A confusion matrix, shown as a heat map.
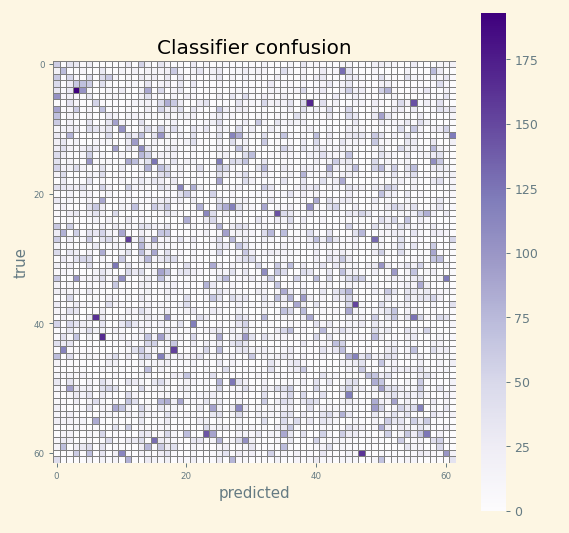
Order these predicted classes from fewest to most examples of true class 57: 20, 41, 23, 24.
41, 20, 24, 23
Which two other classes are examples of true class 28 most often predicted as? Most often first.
13, 58
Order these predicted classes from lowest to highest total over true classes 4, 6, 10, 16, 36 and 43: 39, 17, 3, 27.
27, 17, 39, 3
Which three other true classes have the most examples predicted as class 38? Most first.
36, 17, 47
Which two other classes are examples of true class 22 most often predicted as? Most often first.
27, 39
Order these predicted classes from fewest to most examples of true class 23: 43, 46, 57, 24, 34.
43, 46, 24, 57, 34
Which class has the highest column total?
25
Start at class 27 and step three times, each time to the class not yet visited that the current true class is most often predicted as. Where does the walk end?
50
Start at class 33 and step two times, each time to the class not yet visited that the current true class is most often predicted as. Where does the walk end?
47
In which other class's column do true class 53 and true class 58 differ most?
15
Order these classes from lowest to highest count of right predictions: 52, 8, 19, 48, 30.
8, 30, 48, 52, 19
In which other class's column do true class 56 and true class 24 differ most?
20
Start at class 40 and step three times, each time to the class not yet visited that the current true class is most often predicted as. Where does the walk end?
0
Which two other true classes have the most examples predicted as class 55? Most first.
6, 39
